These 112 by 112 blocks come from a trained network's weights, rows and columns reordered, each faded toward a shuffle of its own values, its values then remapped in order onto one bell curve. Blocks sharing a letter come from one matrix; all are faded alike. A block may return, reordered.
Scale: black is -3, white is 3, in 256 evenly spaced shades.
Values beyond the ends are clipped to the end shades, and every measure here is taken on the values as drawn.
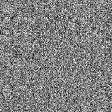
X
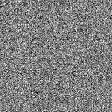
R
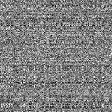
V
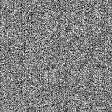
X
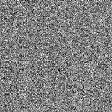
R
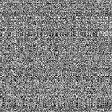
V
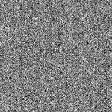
X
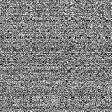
V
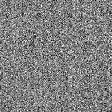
X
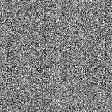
R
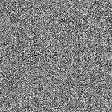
R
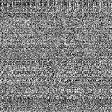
V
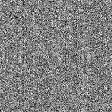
R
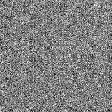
R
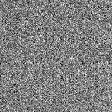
R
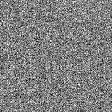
R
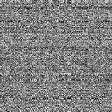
V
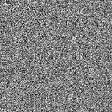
R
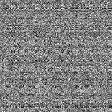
V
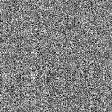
X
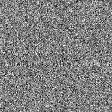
X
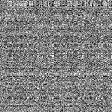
V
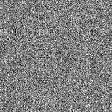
R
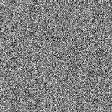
R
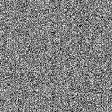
R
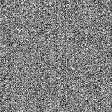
X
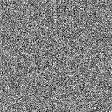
R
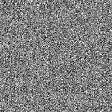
X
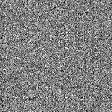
X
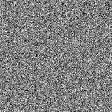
R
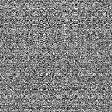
V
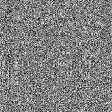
R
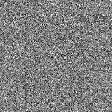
X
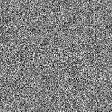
X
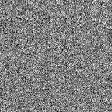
R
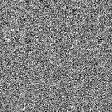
R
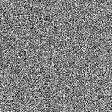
X
